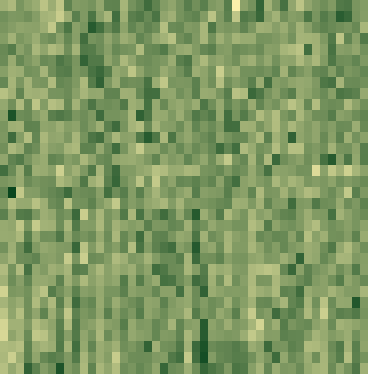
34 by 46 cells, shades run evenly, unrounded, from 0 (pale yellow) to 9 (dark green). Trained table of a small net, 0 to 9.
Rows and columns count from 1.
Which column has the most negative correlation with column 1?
26
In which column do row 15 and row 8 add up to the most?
42
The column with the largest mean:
25
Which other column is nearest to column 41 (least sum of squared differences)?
24
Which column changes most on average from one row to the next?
18
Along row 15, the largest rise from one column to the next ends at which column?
35
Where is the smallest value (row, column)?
1, 30
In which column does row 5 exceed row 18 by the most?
39
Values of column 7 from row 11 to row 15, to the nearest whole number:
6 4 4 4 6
